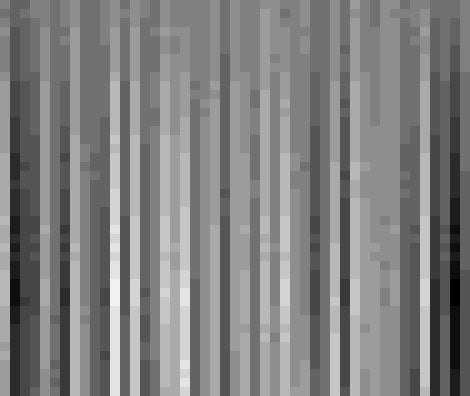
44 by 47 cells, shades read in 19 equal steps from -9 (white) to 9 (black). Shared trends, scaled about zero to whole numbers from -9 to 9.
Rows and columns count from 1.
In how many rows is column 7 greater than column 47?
39
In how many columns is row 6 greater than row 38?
22
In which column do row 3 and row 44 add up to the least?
12
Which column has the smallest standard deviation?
33
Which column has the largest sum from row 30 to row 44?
46
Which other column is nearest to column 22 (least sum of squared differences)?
18
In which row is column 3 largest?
34
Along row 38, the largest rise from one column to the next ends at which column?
44
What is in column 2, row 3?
2
